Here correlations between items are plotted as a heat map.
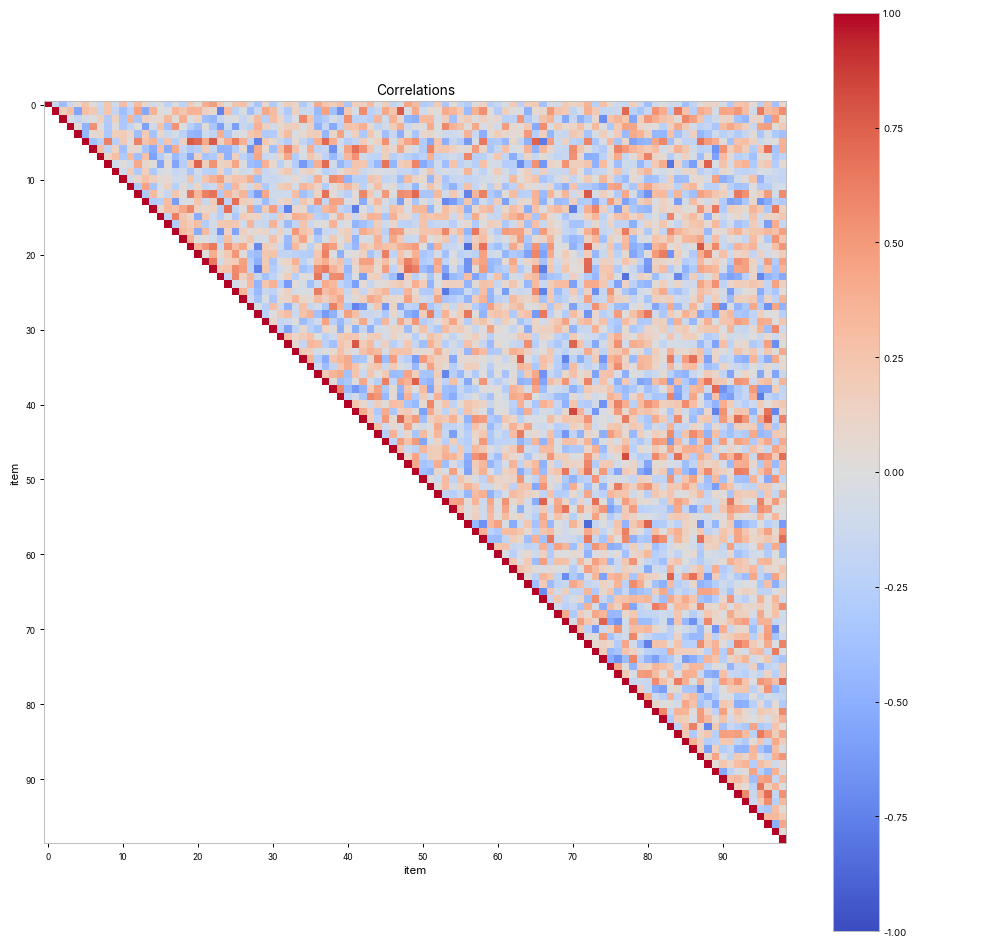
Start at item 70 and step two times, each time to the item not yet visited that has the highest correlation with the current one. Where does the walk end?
32
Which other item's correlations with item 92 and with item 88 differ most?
17
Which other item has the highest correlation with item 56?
80
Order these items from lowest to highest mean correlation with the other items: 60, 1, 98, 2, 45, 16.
60, 16, 2, 45, 1, 98
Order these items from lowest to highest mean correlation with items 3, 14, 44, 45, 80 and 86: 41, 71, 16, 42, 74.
74, 71, 41, 42, 16
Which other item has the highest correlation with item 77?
47
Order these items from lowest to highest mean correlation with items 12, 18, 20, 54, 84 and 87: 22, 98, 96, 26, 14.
26, 96, 22, 14, 98
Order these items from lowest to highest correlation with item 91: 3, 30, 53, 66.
30, 3, 66, 53
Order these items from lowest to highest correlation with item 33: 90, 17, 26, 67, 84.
90, 84, 67, 26, 17
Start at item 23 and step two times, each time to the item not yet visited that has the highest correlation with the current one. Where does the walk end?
25
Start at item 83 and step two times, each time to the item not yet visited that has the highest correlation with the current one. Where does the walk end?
34
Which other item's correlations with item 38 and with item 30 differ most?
39
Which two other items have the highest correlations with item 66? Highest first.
53, 28
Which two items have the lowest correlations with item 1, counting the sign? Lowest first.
23, 39
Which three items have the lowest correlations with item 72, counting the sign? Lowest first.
56, 80, 28
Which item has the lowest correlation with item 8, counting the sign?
83
